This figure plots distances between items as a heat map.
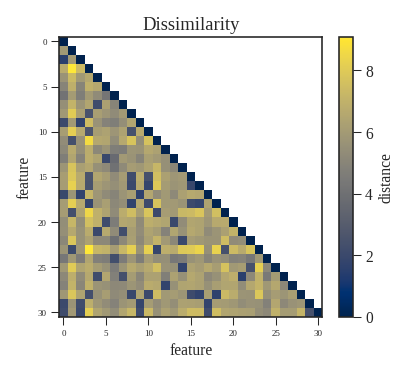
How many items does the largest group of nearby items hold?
7
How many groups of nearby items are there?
8
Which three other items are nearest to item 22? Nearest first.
14, 25, 6
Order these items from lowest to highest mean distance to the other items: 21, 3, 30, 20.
21, 30, 20, 3
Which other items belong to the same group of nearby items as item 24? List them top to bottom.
6
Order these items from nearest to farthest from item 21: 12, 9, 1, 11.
12, 9, 11, 1
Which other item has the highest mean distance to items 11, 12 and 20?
3
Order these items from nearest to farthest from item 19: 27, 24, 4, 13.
24, 13, 27, 4
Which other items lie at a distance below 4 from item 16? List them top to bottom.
3, 8, 10, 15, 18, 28
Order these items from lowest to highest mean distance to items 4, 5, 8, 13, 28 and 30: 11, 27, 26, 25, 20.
20, 26, 27, 25, 11
